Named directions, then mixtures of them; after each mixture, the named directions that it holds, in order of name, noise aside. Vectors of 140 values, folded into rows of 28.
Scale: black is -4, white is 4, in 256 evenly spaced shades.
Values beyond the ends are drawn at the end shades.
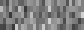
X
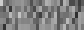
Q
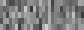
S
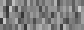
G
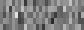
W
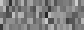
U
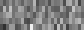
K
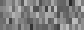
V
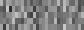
Q, W.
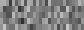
K, S, U.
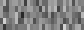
G, W.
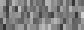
G, Q, X.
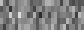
Q.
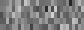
V.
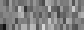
K, Q, X.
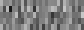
K, Q, W.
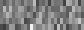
K.
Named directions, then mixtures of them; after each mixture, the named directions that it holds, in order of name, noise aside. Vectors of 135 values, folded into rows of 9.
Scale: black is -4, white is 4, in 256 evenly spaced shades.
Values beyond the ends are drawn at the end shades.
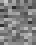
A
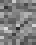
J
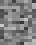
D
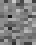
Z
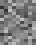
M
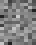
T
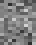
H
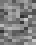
D.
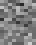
D, H, M.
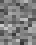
D, J, M.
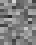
A, Z.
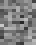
D.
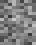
H, M, Z.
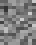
J, M.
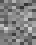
D, H, J.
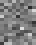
A, M, T.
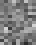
J, M, Z.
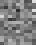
D, T, Z.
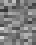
A, J.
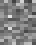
Z.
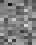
H.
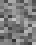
H, M, Z.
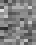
A, D, J.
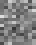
T.
